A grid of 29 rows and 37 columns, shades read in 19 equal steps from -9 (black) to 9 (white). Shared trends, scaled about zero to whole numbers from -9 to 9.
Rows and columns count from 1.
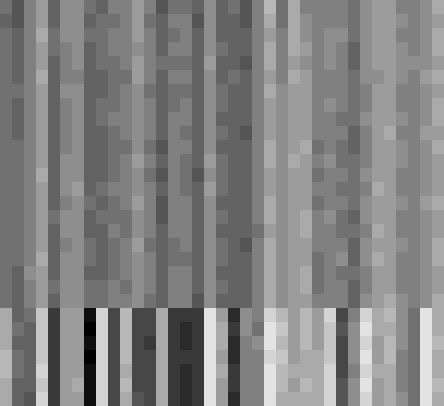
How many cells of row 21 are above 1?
7
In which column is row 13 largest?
4
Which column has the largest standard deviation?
9
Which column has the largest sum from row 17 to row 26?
23
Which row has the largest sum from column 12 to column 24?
12
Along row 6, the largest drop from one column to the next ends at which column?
5
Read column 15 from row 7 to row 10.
-1 -1 0 0
